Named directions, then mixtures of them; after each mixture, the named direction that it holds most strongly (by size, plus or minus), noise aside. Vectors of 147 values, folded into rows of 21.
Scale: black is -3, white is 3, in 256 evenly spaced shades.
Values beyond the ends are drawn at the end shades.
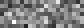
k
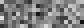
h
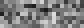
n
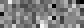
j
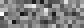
n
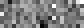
j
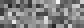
k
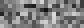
n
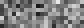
h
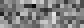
n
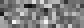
n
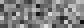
h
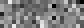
j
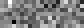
k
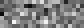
n
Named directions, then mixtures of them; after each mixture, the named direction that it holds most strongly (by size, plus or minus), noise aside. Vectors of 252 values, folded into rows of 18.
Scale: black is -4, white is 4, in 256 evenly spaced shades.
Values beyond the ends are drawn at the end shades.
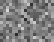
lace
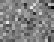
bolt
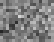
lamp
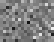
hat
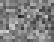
lamp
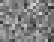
bolt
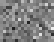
hat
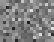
hat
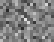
lace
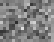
lamp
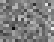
hat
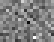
hat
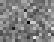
hat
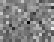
hat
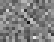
lace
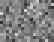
lace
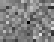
hat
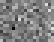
hat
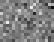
bolt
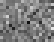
hat
